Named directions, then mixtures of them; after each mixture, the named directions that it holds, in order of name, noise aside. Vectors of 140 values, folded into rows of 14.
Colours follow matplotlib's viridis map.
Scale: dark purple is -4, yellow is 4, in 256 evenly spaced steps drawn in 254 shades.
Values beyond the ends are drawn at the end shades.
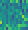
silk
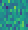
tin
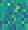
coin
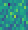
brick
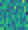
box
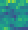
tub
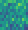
brick, tub.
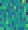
box.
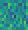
brick.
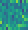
silk.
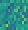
brick, coin, silk.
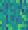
silk.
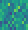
coin.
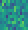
coin, tin.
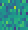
box, tin.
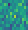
brick.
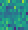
box, tin, tub.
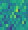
brick, coin.
